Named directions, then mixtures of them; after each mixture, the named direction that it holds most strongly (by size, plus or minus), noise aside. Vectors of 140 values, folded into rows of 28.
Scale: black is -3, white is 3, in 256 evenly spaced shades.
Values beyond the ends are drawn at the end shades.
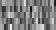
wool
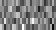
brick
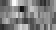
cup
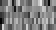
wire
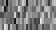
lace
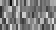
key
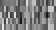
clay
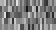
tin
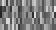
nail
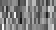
clay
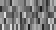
key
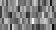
brick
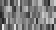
wire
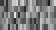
lace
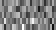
brick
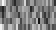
wool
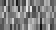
tin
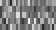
key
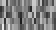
nail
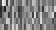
nail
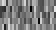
nail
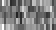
cup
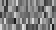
brick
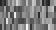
clay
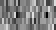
clay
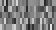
brick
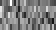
key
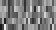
brick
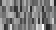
wool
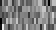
wire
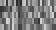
nail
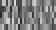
nail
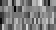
wire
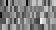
lace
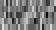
tin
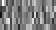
nail
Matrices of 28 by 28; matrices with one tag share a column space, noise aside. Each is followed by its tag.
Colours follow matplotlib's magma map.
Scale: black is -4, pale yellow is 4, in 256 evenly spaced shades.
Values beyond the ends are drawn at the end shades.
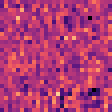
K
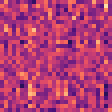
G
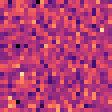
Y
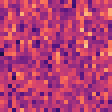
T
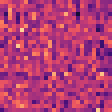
T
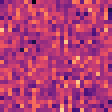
G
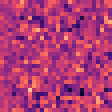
K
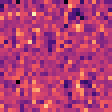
G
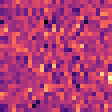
Y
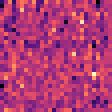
T
